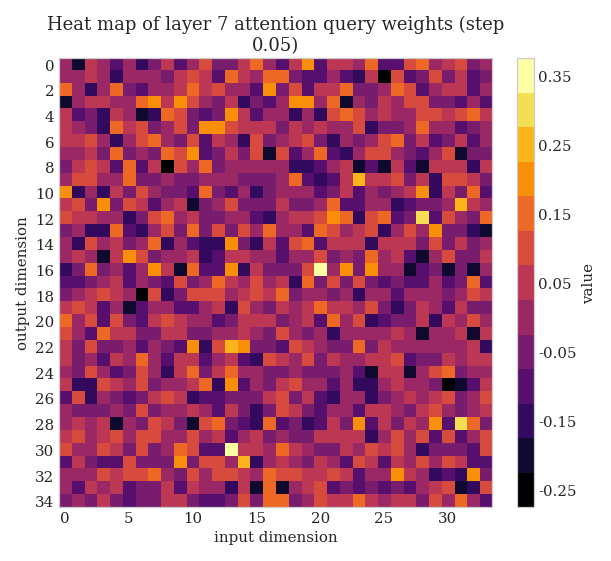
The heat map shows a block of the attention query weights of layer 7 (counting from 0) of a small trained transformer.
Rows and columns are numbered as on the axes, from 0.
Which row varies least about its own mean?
27
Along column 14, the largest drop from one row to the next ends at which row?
23
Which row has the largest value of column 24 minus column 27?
16
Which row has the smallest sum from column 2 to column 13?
19
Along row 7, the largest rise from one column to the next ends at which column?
17
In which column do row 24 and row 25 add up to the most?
13
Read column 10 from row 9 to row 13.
-0.05 -0.1 -0.2 0.05 0.15
